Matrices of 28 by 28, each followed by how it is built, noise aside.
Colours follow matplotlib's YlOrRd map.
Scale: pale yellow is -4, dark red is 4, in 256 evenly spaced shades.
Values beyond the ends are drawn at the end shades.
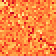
block diagonal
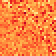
upper triangular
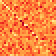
diagonal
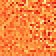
upper triangular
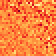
upper triangular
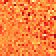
upper triangular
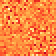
block diagonal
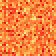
repeating rows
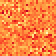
block diagonal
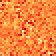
block diagonal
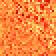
upper triangular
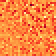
upper triangular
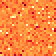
sparse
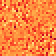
block diagonal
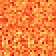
repeating columns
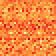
repeating columns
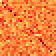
diagonal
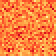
repeating columns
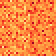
repeating rows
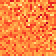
upper triangular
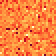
sparse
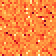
sparse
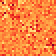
block diagonal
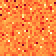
sparse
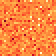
sparse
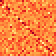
diagonal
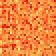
repeating rows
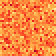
repeating rows
